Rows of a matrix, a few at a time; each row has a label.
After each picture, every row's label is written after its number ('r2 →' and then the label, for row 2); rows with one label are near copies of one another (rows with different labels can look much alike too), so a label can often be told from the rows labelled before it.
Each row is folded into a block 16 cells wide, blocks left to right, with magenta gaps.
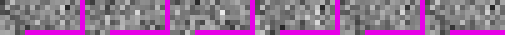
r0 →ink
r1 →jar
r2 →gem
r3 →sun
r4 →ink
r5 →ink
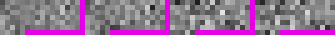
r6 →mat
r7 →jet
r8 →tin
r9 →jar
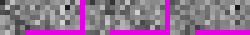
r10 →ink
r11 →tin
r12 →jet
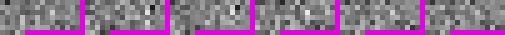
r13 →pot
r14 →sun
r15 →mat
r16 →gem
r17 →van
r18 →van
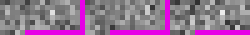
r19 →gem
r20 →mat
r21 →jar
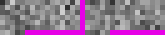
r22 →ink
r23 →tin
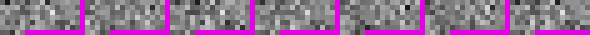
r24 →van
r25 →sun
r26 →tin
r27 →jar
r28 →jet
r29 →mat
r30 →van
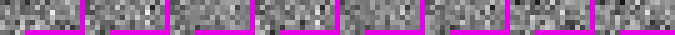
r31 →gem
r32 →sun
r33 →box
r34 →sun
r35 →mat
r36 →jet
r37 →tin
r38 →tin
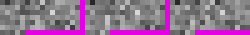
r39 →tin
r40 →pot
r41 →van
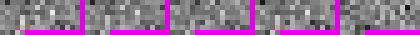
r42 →pot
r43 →pot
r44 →gem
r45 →pot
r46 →jet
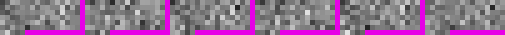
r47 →box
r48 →tin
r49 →mat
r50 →jar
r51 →box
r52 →jet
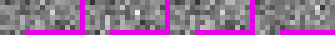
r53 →tin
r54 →pot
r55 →tin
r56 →mat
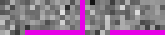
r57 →sun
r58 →pot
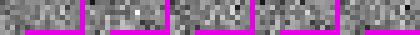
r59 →mat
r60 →pot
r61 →mat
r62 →van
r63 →jet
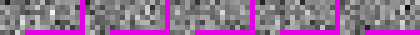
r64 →pot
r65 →mat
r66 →gem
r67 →van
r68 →jet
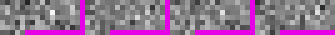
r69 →gem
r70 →sun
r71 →gem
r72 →mat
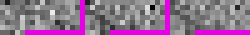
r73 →pot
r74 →ink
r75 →ink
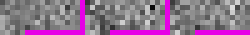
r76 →mat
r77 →ink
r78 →box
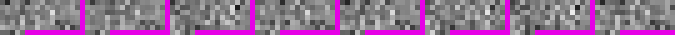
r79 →jar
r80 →pot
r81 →mat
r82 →gem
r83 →jar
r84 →sun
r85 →mat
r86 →pot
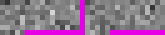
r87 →jar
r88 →mat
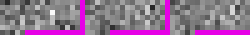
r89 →jar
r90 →jet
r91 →mat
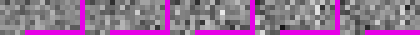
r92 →van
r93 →tin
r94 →gem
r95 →box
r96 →ink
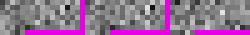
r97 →jet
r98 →jet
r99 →jar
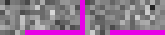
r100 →pot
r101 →mat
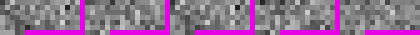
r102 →ink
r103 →gem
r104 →ink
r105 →tin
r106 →van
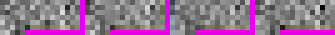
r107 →sun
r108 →box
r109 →ink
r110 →jet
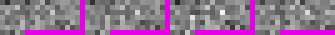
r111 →van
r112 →pot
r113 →pot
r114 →van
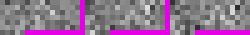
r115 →van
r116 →box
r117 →mat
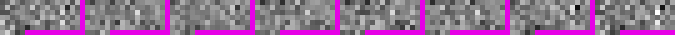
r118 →sun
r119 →gem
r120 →jet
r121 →tin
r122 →tin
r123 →van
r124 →jet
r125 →sun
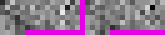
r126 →ink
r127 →jet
